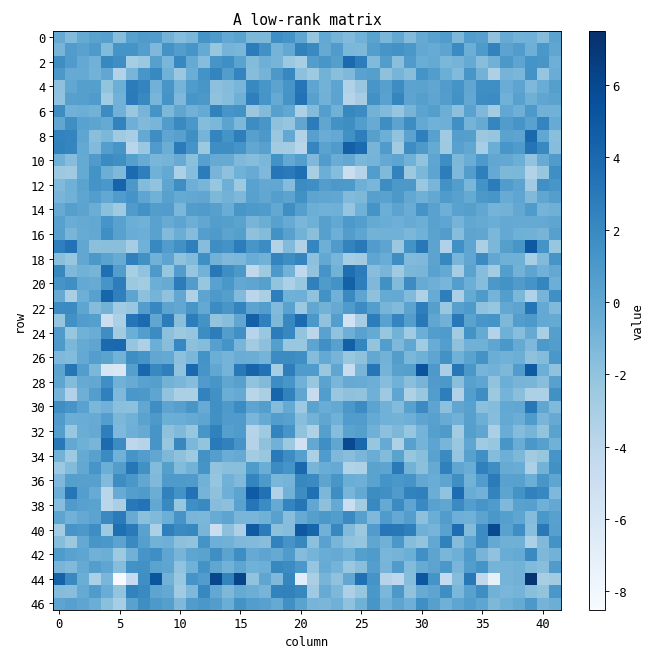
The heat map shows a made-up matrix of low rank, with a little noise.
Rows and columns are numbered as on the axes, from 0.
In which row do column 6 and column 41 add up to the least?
44
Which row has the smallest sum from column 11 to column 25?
29
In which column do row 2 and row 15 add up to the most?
24
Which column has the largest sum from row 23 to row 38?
19
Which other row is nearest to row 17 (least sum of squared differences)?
8
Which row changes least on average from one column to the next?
15
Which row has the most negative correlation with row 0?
7
